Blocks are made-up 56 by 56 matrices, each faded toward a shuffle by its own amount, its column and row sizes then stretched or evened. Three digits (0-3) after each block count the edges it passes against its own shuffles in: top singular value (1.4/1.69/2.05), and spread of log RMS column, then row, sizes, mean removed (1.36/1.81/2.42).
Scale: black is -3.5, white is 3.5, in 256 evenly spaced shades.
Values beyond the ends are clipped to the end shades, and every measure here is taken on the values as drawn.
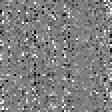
0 3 0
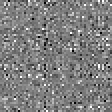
2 1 2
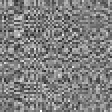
3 2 1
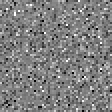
0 1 0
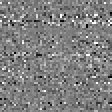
0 2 3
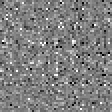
2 1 2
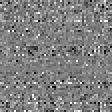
2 0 3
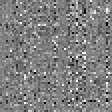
2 3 1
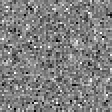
0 0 0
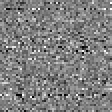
1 1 3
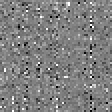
1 3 2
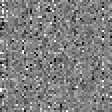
0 3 0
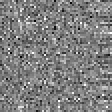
2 0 1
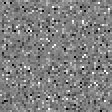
0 1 1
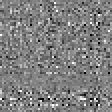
2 2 3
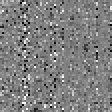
0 3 0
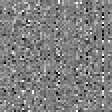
2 3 0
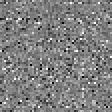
1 0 2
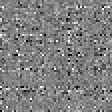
1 2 3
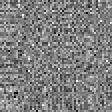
3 0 0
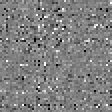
0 1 3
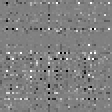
1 2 3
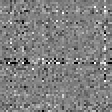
2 2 3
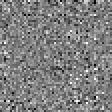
1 2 2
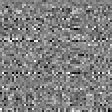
3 0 3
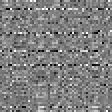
3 0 3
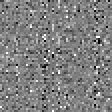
0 3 1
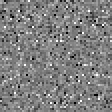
0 0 2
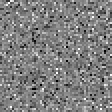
0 1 0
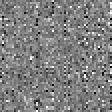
2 3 1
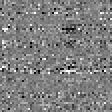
1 1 3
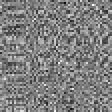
3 1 1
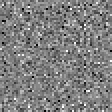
1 1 1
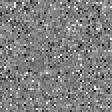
0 1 1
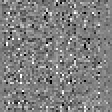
0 3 2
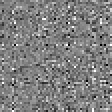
1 3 2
